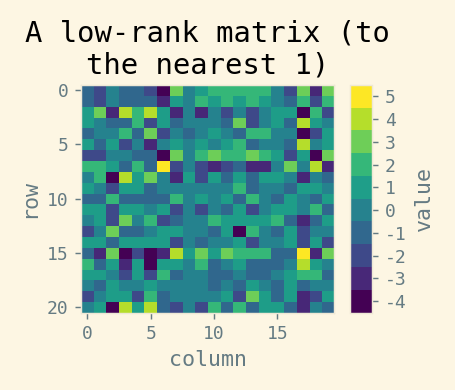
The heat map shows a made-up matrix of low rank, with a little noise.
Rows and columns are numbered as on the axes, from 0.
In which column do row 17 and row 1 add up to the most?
17
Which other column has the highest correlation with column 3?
5
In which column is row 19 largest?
13
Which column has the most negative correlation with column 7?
1
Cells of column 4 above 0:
10
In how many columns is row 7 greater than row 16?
8
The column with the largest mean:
12
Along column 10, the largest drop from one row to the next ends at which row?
7
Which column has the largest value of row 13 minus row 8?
2
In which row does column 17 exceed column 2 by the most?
3
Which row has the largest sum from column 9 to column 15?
6
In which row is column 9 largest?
15
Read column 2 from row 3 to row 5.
-1 0 1
